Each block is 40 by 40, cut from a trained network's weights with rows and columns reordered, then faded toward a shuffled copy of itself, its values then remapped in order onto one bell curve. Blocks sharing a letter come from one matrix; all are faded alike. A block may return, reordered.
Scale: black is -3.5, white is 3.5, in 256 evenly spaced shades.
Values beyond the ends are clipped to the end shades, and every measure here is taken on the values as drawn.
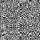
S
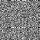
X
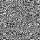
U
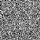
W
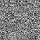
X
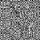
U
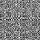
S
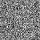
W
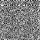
X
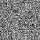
W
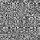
X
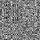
S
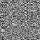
U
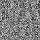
U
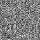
W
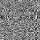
U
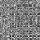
S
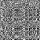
S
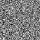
U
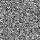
W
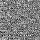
W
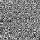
U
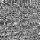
U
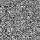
W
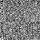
W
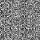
S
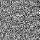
X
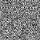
X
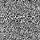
X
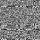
X
